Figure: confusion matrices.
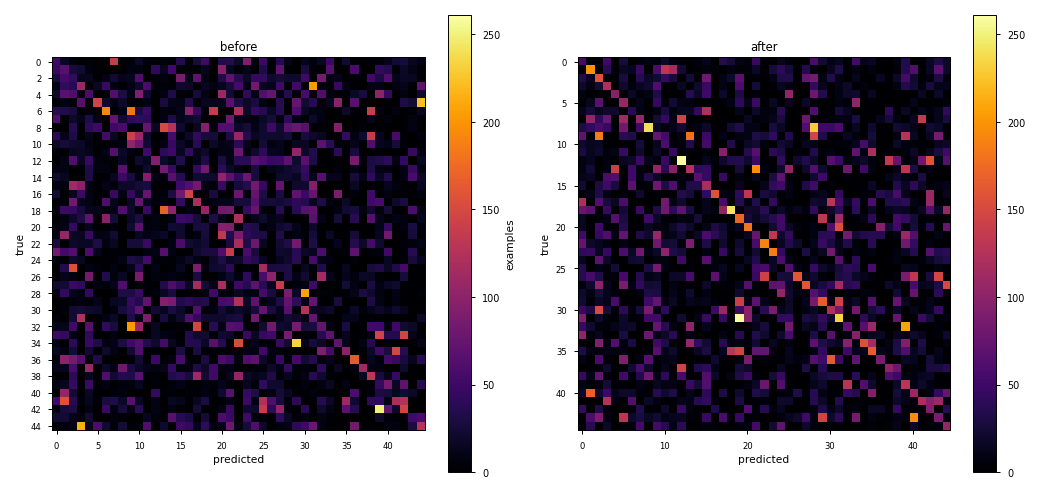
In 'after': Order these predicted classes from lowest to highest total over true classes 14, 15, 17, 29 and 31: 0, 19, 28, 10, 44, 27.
44, 27, 10, 28, 0, 19
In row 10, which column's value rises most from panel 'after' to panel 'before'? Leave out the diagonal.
9
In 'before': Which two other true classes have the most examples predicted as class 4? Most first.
37, 26
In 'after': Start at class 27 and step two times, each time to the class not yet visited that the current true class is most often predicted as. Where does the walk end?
24
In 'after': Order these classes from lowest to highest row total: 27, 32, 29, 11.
11, 32, 29, 27
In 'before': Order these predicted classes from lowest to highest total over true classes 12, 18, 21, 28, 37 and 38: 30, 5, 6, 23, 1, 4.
5, 6, 23, 1, 4, 30
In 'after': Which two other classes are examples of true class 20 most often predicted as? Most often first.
31, 36
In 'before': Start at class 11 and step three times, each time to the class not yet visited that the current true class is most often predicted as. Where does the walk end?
24
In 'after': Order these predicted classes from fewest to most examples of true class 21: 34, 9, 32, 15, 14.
14, 34, 15, 32, 9
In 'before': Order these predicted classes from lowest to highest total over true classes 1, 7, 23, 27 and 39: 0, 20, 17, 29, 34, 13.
34, 29, 13, 17, 0, 20
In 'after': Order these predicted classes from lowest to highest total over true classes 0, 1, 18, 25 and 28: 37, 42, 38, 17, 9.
37, 38, 42, 17, 9
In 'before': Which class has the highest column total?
22
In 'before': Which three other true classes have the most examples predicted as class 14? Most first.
8, 18, 29
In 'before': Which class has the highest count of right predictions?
6
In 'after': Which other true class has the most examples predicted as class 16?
26
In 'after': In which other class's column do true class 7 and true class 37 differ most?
41
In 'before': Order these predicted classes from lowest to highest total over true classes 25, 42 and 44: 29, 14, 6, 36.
14, 29, 6, 36
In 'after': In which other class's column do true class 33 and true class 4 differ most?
0
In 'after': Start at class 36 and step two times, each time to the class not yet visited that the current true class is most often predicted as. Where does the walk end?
2
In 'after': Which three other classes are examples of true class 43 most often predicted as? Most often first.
40, 29, 5
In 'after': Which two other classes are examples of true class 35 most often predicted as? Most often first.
19, 18
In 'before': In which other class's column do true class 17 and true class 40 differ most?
1
